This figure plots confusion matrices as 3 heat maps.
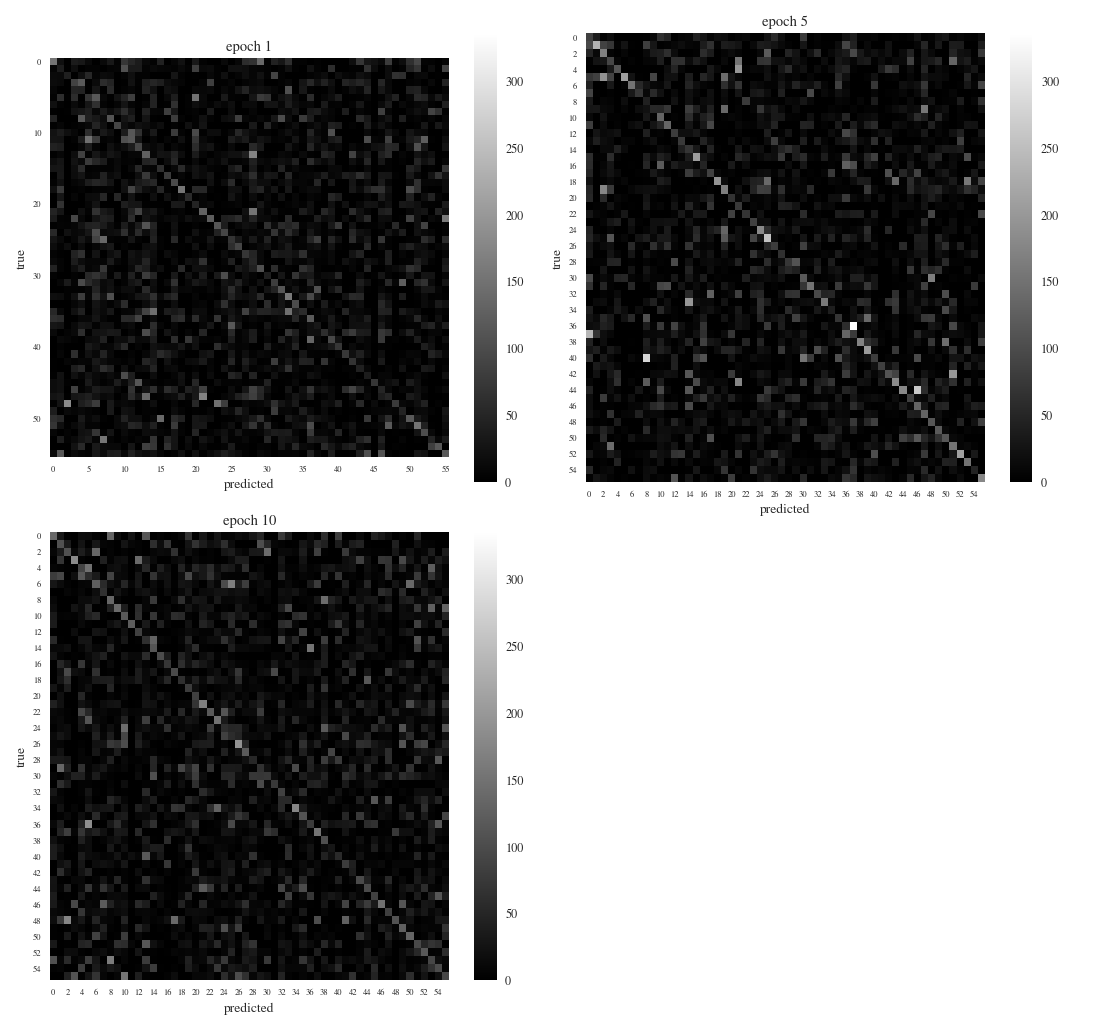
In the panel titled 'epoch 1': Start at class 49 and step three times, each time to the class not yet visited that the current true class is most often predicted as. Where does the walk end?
33
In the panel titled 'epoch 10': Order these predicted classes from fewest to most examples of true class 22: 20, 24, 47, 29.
47, 20, 29, 24
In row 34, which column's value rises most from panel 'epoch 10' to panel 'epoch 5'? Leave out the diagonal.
50
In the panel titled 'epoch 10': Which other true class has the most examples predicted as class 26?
55
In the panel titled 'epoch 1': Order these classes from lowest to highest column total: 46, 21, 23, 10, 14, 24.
23, 24, 21, 10, 46, 14
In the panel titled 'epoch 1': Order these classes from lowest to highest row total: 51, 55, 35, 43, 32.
43, 32, 55, 51, 35
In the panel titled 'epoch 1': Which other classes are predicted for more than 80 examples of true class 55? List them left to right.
1, 44, 46
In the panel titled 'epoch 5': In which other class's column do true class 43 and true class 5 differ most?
2
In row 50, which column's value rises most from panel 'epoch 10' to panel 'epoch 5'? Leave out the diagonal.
46
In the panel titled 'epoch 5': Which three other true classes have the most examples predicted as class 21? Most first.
4, 43, 3
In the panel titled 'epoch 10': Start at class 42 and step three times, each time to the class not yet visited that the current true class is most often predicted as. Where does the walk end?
5
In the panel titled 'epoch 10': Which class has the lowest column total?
11
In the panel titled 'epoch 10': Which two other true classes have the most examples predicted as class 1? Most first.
29, 5
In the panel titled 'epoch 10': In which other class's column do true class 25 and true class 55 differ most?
3
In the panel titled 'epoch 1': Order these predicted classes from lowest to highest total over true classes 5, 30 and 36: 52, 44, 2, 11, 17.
2, 44, 52, 17, 11
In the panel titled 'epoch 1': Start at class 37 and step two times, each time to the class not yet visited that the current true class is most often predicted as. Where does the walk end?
7
